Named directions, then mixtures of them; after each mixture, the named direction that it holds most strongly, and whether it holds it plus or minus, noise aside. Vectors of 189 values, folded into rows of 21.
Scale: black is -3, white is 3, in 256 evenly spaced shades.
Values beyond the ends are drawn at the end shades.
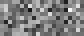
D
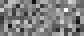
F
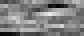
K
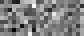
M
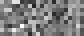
M, minus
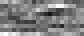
K, minus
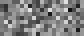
D, minus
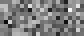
D, plus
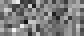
M, minus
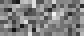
M, plus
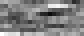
K, minus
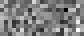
F, minus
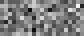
D, plus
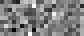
M, plus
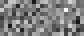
F, plus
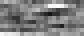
K, minus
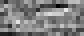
K, plus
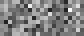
D, plus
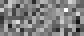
F, plus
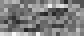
K, minus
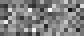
D, minus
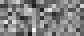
M, minus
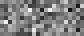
D, minus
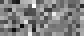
M, plus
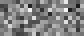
D, minus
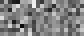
M, plus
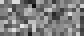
M, minus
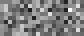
D, plus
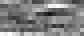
K, minus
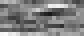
K, minus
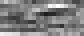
K, minus
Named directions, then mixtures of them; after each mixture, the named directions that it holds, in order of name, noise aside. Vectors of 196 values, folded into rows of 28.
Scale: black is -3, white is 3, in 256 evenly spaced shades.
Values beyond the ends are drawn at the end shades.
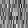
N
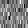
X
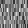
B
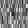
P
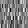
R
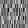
N, P, R.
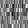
P.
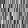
B, P, R.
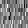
N, X.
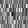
P.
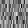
B, N.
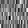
B, R, X.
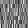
N, P, R.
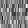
P.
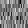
N, X.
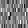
X.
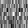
B, P, R.
